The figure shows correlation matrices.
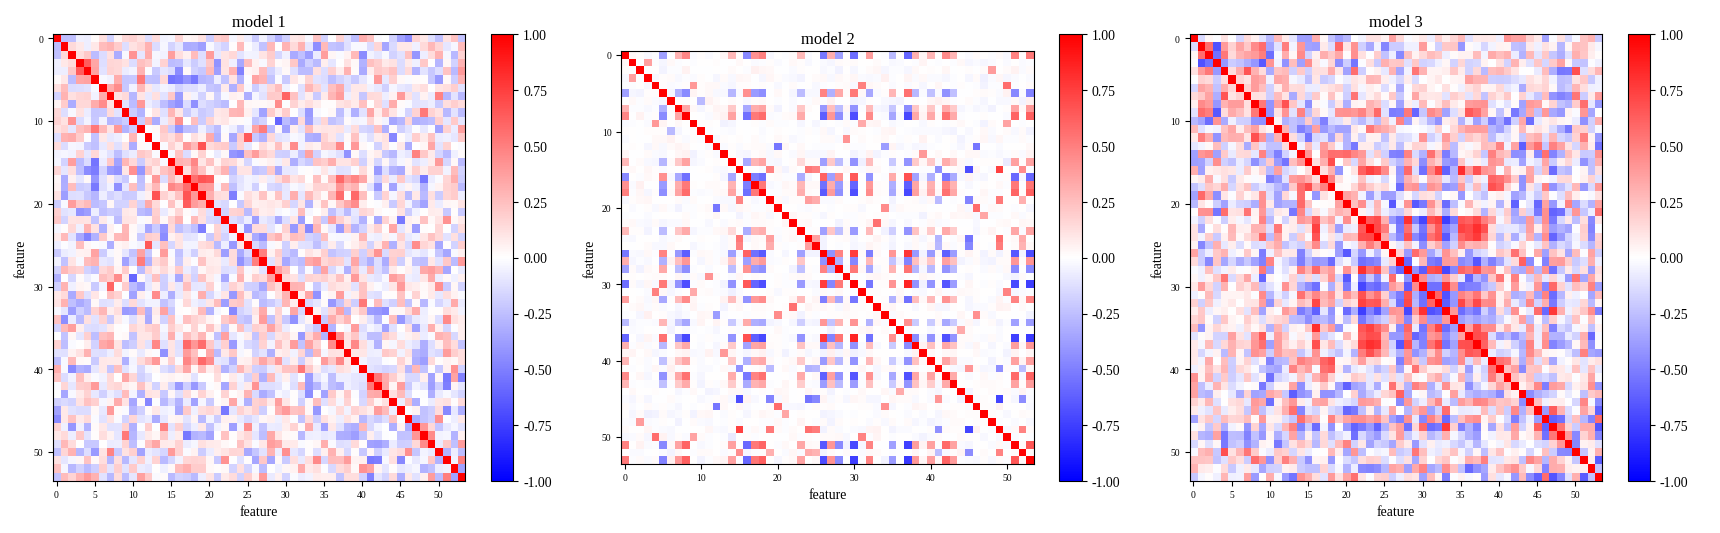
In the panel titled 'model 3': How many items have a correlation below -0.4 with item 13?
3
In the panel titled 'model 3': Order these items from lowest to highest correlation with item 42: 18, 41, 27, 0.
18, 27, 41, 0
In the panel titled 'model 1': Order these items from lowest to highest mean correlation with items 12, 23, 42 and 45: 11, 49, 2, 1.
49, 11, 2, 1
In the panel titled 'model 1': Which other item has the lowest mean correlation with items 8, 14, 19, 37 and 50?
23
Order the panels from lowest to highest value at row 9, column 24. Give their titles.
model 2, model 1, model 3
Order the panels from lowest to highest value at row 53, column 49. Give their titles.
model 3, model 2, model 1
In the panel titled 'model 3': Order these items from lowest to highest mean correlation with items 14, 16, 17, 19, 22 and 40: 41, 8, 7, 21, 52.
52, 8, 7, 21, 41
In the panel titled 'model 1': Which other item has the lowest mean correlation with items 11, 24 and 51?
41
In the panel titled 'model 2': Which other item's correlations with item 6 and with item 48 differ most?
2
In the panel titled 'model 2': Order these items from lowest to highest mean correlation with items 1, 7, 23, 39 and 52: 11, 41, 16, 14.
16, 41, 11, 14
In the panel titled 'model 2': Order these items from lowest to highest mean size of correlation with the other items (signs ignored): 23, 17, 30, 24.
24, 23, 17, 30
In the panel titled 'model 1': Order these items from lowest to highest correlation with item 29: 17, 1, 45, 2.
2, 1, 17, 45
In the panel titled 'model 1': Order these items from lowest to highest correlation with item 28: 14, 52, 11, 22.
11, 22, 52, 14
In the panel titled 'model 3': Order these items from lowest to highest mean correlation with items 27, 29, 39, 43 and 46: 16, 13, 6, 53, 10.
13, 6, 16, 10, 53
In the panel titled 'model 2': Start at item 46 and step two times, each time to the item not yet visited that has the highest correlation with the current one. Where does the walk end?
34
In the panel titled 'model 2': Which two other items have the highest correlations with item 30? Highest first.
37, 26
